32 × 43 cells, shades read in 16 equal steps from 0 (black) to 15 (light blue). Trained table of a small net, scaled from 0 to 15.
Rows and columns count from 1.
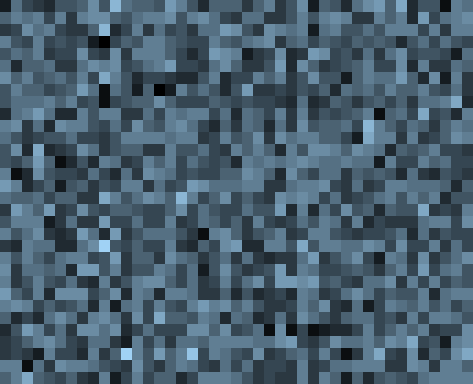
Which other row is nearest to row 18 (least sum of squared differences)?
10
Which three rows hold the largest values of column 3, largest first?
32, 28, 3
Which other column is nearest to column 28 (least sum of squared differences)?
16
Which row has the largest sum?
2
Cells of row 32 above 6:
23
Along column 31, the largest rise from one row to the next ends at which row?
29
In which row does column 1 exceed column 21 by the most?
7
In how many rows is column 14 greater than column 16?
10
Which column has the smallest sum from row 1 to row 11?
27
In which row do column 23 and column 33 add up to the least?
5
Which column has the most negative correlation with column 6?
30
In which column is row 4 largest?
25
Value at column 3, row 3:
10
